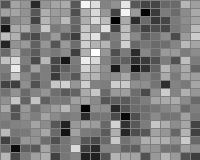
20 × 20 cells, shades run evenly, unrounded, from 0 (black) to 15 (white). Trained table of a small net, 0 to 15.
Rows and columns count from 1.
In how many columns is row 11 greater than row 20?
12
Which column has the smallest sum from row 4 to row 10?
14
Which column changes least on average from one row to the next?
16
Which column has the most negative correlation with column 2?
8
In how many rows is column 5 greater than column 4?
16
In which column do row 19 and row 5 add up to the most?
20
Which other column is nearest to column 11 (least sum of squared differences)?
3
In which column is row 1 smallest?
4
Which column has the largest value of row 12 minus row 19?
10
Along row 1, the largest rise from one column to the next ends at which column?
9
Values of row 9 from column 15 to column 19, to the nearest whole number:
3 6 11 8 10
